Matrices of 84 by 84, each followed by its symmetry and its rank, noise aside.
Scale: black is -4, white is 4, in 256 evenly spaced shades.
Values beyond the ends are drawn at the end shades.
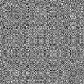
symmetric, rank six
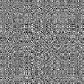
antisymmetric, rank eight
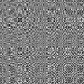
symmetric, rank four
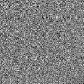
no symmetry, rank eight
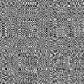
antisymmetric, rank six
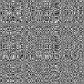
antisymmetric, rank four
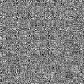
antisymmetric, rank eight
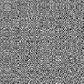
no symmetry, rank six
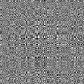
antisymmetric, rank four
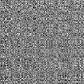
antisymmetric, rank six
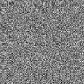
antisymmetric, rank eight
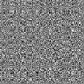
no symmetry, rank six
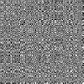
symmetric, rank four
